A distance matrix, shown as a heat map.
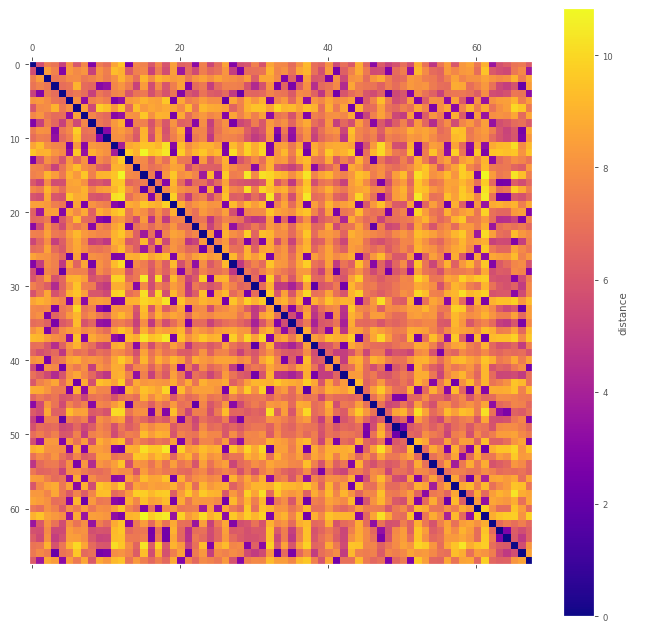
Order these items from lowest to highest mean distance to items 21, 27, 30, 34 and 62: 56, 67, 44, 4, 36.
4, 36, 67, 56, 44
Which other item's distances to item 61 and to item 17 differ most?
15
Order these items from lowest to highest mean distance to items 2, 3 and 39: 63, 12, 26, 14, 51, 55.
55, 14, 63, 51, 26, 12
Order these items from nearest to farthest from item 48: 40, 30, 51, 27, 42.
51, 27, 42, 30, 40
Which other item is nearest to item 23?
25
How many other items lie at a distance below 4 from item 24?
3
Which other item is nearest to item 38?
30
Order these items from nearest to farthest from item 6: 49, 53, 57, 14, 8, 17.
57, 8, 49, 53, 17, 14
